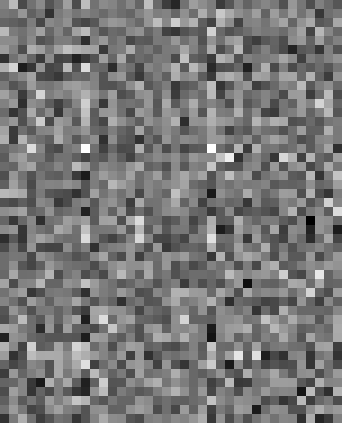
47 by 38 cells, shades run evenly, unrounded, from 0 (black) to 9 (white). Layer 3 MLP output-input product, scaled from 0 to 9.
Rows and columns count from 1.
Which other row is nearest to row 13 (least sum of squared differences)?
23
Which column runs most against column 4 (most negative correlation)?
38
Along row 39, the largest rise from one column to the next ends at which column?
4
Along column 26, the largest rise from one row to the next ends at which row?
18
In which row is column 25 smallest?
26
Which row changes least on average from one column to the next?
21
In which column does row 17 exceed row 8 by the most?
24
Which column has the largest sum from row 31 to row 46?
12
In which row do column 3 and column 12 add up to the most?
36
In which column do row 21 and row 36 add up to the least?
10
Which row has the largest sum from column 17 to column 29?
2
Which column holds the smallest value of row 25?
35
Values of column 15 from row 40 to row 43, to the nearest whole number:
2 5 3 5
